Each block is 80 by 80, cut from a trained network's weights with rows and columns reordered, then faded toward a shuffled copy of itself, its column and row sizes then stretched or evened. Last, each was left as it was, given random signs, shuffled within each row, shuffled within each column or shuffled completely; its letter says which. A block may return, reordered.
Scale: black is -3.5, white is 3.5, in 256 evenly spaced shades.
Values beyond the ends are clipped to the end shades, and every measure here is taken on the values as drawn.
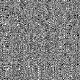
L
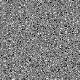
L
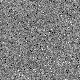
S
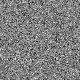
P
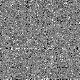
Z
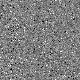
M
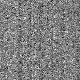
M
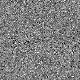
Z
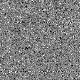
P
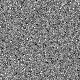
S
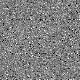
Z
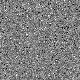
M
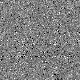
L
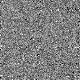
Z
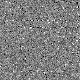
Z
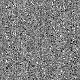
M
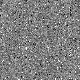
M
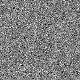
P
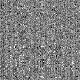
L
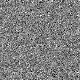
Z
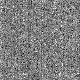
M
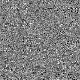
Z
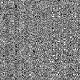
L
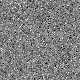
S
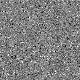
P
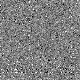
Z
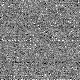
P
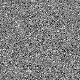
Z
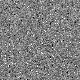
M
